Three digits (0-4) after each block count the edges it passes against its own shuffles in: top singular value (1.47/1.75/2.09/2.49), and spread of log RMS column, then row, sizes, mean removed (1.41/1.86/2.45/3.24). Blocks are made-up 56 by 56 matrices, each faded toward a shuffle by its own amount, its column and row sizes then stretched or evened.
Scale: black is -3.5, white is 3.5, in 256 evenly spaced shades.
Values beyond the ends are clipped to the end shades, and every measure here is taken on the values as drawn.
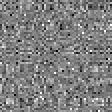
3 0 1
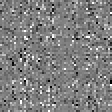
1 3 1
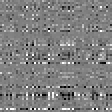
4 2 4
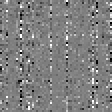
0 4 1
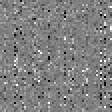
0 3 0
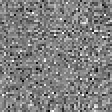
2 0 1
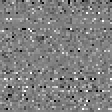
0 0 3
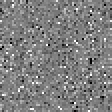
1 1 0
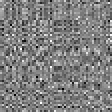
4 2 2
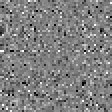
1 1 2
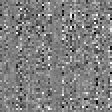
2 4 1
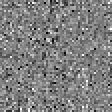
1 2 1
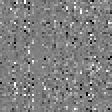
0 3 1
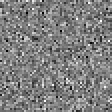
1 0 1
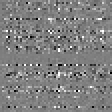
0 2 4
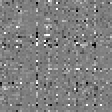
0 3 2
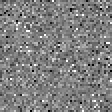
0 0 3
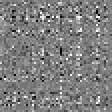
2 3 3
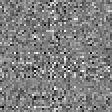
1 2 3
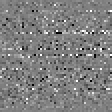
0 0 3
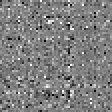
2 2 2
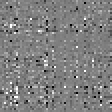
1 3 3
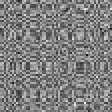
4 0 2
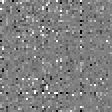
2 2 2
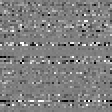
1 1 4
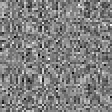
3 2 0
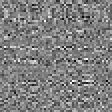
3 1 3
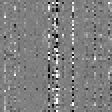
3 4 0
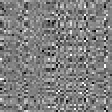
4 3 0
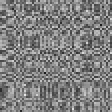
4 0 2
